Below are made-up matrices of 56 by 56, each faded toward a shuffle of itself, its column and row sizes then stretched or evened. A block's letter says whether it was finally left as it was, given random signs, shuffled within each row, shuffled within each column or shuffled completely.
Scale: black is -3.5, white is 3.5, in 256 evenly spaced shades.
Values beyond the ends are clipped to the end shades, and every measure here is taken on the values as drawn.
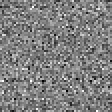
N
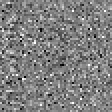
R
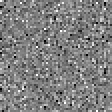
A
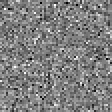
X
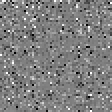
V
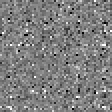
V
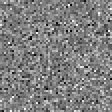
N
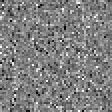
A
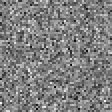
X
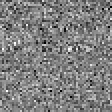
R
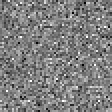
N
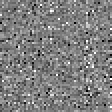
V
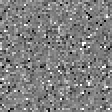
V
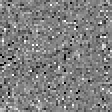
A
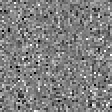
A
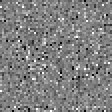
V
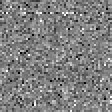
N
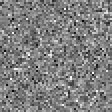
X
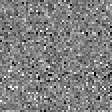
R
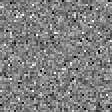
X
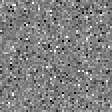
A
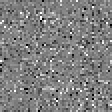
R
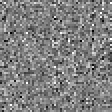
V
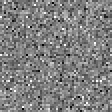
N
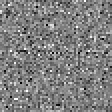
N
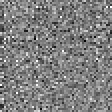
R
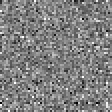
V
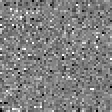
R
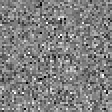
V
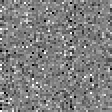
A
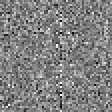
V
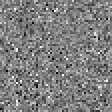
V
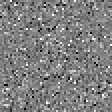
X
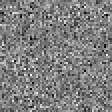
V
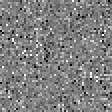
A
